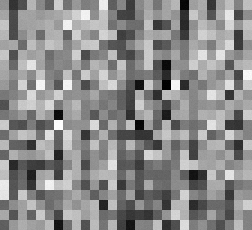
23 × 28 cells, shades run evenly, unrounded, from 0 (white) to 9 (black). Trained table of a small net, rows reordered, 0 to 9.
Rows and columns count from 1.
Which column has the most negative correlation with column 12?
21
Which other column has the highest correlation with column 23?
22
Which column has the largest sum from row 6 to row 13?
19
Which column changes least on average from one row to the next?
9
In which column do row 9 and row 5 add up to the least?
26
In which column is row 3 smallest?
8
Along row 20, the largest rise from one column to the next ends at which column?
2
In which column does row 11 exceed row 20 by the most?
1
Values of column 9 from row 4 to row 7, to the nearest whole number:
2 3 2 3
